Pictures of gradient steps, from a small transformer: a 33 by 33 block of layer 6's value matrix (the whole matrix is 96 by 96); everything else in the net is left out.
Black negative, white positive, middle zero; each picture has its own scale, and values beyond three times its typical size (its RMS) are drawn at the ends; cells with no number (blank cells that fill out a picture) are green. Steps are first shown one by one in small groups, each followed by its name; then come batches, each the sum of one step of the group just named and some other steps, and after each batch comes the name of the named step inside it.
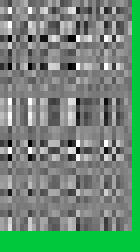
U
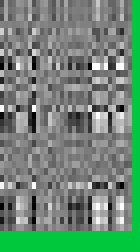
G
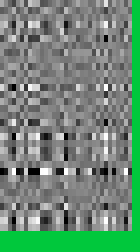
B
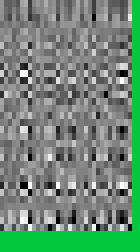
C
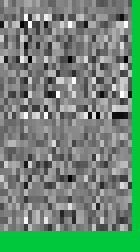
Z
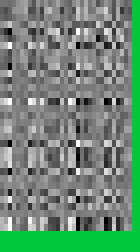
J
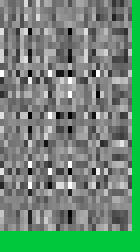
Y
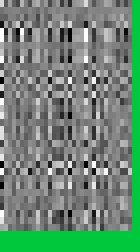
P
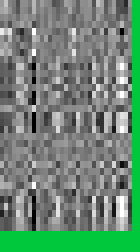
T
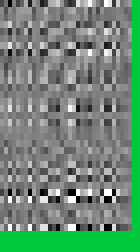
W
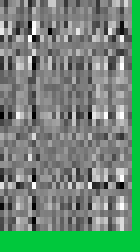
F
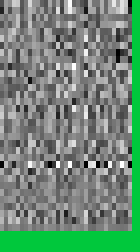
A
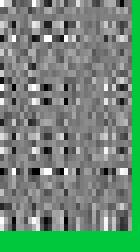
B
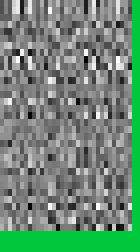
J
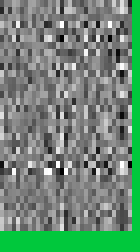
A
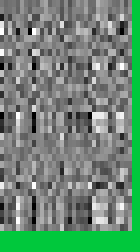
G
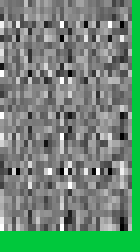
Y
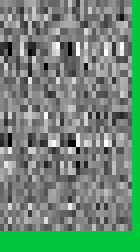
Z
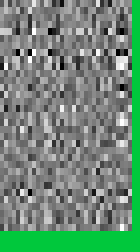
C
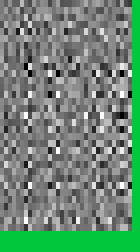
Z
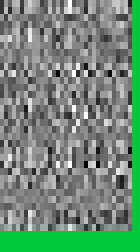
A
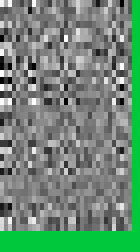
J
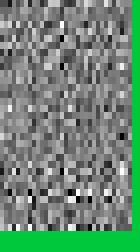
W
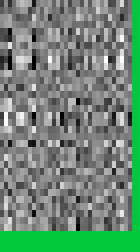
J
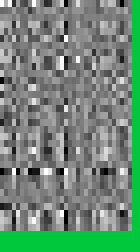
B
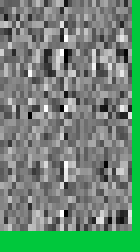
J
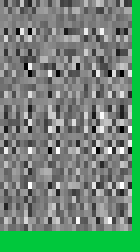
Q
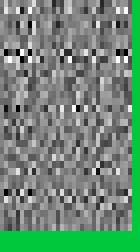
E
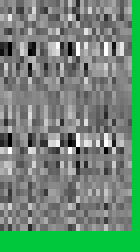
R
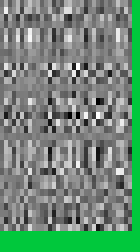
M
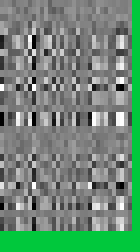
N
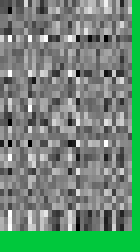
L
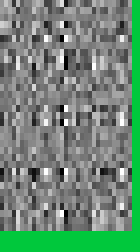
N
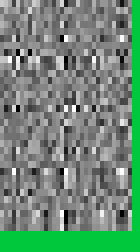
E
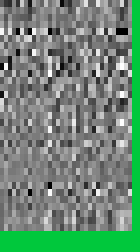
Q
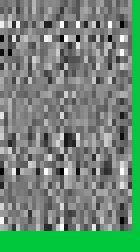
R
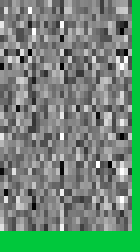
E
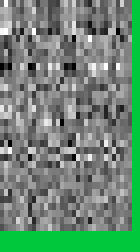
R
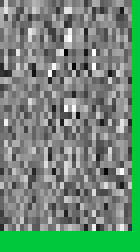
M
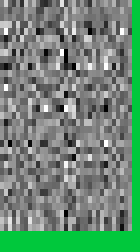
L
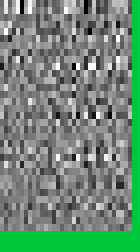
M
